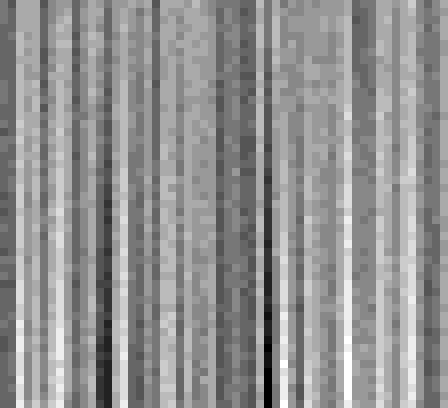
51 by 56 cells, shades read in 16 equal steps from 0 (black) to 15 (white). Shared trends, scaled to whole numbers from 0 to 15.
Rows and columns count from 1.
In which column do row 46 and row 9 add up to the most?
44
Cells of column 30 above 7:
26
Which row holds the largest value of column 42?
13
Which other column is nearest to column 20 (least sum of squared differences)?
2
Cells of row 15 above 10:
7
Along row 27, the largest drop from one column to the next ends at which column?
34
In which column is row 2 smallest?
31
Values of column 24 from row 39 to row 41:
10 10 10
